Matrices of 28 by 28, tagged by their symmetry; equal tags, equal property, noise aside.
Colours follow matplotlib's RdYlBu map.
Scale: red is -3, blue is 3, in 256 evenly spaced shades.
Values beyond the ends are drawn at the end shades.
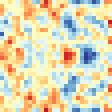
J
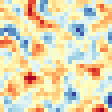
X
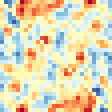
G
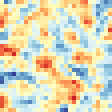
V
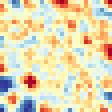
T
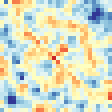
T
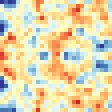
J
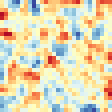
X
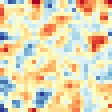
X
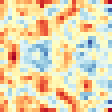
J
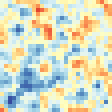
T
